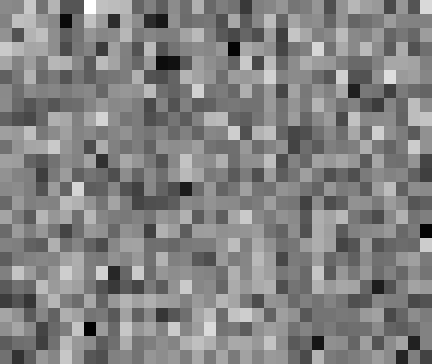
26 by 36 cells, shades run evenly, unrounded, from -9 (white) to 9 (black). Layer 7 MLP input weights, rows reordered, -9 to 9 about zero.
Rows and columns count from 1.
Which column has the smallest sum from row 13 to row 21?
27
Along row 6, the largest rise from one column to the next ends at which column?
30
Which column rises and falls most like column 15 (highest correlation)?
14
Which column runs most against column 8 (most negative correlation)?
7
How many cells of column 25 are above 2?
3
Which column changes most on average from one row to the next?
9
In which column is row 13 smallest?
16
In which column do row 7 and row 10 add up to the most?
24
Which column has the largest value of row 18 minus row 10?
32
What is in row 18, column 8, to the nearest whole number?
2
